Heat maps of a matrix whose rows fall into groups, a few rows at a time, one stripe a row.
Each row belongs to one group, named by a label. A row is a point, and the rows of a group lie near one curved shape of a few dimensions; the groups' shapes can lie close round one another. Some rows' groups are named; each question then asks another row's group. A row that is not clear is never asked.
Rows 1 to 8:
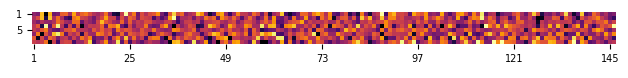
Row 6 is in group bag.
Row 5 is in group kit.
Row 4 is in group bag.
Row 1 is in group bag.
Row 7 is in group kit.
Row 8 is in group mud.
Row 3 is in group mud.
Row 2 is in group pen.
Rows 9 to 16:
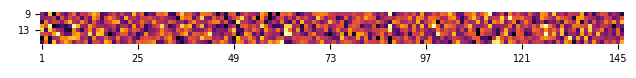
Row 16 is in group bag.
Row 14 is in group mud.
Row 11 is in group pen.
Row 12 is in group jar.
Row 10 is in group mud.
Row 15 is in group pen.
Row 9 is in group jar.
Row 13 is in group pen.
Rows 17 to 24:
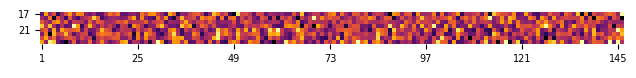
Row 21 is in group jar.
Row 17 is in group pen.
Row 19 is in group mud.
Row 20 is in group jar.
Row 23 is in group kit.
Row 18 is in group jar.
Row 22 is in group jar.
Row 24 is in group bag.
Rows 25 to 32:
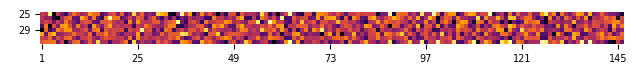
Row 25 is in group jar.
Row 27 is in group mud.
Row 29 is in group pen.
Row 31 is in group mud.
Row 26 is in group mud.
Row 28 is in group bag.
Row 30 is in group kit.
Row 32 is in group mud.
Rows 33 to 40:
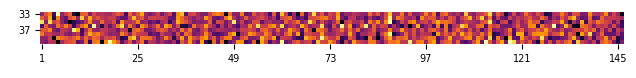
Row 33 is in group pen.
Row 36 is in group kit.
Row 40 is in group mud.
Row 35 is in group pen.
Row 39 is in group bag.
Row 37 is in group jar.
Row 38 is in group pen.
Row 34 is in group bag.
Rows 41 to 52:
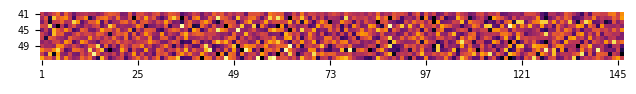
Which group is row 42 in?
jar
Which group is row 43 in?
pen
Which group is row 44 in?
mud
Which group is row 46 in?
mud
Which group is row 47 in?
kit
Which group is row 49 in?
pen
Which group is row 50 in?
mud
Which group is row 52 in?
mud
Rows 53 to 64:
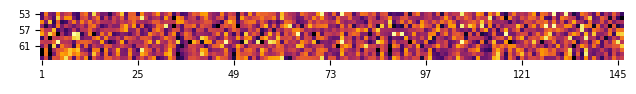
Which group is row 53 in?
kit
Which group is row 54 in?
pen
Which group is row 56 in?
kit
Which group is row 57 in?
bag
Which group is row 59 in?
pen
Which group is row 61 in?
bag
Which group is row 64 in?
bag
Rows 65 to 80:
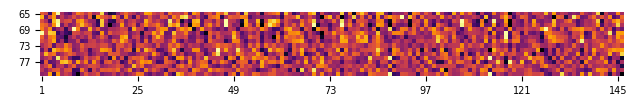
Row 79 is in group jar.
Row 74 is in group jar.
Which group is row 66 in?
kit
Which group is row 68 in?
mud
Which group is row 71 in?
bag
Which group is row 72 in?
bag
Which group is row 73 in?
mud
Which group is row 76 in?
pen
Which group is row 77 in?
bag
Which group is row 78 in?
jar
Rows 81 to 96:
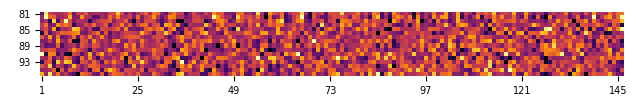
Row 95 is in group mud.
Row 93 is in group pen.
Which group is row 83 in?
bag
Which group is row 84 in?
kit
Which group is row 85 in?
pen
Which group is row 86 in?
pen
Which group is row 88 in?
jar
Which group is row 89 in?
kit
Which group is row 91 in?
pen
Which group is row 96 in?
pen
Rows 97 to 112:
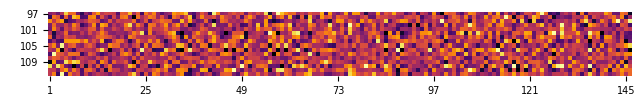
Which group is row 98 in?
pen
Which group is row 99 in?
pen
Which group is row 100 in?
kit
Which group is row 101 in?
kit
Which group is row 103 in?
kit
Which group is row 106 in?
jar
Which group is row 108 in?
mud
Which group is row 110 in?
bag
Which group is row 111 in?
mud
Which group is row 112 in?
bag
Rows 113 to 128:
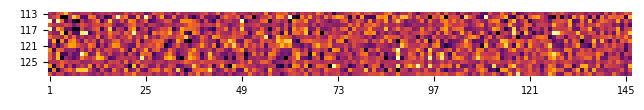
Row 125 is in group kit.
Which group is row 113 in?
mud
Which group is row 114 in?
mud
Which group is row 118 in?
pen
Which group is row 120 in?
bag
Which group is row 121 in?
bag
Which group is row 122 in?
kit
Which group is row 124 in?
jar
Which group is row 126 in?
kit
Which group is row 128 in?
mud
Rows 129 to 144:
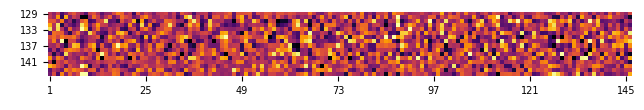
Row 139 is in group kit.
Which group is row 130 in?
pen
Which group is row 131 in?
mud
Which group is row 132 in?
jar
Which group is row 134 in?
pen
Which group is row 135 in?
kit
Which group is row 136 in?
bag
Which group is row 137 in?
mud
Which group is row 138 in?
bag
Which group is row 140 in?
kit
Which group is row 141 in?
kit
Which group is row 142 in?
jar
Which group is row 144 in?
pen
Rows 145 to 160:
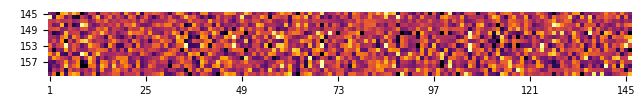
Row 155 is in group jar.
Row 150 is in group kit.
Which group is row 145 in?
jar
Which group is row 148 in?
pen
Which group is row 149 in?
mud
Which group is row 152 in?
pen
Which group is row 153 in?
mud
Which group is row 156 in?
pen
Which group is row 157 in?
jar
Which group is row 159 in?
mud
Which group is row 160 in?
bag
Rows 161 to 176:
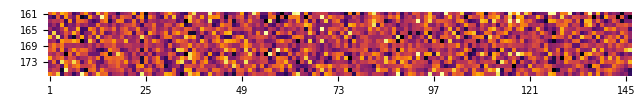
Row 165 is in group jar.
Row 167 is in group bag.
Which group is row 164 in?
bag
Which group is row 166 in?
kit
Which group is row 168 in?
jar
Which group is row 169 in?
kit
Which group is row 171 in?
mud
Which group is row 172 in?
kit
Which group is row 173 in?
jar
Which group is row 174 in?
bag
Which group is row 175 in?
pen
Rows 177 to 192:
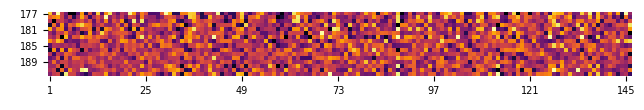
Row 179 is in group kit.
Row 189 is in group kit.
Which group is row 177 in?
bag
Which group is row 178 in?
mud
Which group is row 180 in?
pen
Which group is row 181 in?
kit
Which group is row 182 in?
jar
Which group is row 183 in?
bag
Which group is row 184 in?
pen
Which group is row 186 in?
bag
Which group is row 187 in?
kit
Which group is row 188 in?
bag
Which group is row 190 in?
jar
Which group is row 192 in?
pen
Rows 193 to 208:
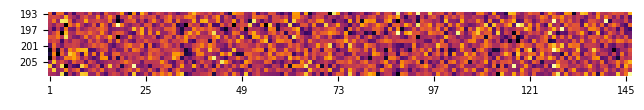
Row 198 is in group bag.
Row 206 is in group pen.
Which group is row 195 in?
mud
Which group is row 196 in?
mud
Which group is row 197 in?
kit
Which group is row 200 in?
mud
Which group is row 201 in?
kit
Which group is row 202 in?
pen
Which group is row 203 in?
bag
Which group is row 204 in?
pen
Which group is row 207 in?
kit
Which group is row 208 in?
pen
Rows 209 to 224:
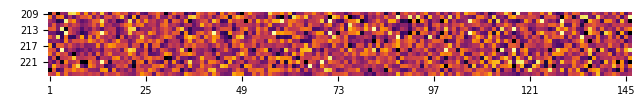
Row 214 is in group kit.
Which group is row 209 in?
bag
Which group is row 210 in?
kit
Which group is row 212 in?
kit
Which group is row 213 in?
bag
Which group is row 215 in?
bag
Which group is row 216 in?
bag
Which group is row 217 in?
kit
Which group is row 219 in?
bag
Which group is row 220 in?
bag
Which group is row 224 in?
bag
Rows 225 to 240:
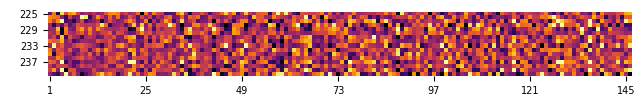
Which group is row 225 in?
jar
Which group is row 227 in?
bag
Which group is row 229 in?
bag
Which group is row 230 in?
bag
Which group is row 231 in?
bag
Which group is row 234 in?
pen
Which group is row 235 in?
kit
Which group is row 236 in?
kit
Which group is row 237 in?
bag
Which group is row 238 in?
kit
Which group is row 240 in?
kit
